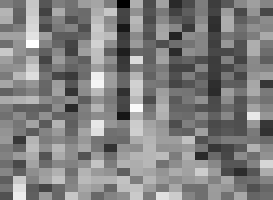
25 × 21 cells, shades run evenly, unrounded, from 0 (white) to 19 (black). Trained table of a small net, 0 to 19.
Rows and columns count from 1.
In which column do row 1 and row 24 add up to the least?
11
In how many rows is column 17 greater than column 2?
22
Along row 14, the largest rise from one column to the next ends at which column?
12
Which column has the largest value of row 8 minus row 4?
16
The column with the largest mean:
17
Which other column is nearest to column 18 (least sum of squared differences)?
9
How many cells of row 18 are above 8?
13
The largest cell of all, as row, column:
1, 10
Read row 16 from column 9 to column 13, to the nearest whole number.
8 9 4 7 8
